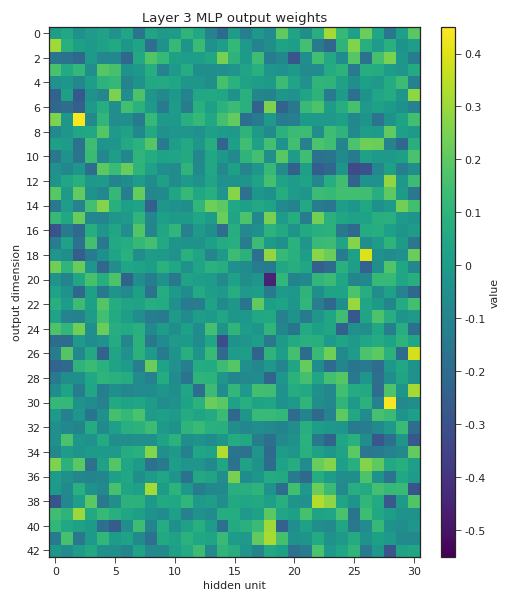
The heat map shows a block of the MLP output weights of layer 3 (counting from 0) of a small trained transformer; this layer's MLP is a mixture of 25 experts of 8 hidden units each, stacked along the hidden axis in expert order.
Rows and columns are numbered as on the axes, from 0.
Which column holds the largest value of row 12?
28
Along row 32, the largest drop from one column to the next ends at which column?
30
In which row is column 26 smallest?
11
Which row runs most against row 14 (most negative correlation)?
37
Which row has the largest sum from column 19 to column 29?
35
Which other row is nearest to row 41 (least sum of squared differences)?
4
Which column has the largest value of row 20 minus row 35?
3
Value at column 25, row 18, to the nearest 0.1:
0
